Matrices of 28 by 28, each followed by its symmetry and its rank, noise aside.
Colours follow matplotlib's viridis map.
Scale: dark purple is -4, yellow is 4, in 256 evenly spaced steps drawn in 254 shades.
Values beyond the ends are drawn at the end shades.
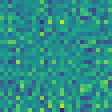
no symmetry, rank four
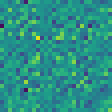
symmetric, rank four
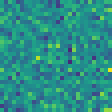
no symmetry, rank eight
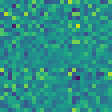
no symmetry, rank six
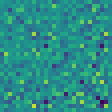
symmetric, rank six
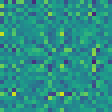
antisymmetric, rank four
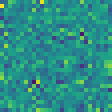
no symmetry, rank eight
